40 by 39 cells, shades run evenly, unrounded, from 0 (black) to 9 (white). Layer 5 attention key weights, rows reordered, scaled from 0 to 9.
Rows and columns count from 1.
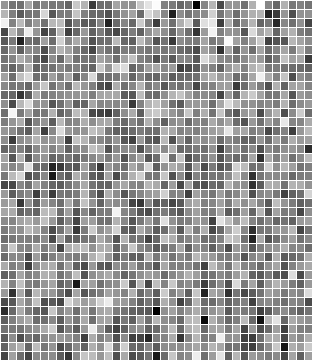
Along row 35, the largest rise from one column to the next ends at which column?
21
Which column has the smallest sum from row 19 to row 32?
32
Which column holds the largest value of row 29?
13
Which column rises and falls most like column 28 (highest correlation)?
25
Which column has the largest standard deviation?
20
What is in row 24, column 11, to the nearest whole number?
5
